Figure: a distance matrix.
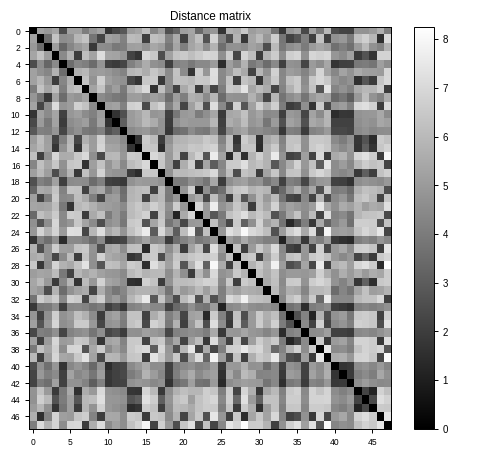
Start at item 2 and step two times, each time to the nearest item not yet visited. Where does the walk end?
31
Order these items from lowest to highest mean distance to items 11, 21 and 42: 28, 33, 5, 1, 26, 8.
33, 5, 8, 1, 26, 28
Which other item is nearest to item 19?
22
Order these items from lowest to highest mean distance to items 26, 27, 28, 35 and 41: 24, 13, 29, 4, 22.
4, 13, 29, 22, 24
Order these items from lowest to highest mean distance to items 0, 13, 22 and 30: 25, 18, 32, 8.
25, 18, 32, 8
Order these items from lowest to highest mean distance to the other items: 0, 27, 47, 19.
0, 19, 27, 47
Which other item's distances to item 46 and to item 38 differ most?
28
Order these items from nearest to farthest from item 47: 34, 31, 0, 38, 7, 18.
7, 38, 0, 18, 31, 34
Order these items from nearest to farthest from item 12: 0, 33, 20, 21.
33, 0, 20, 21
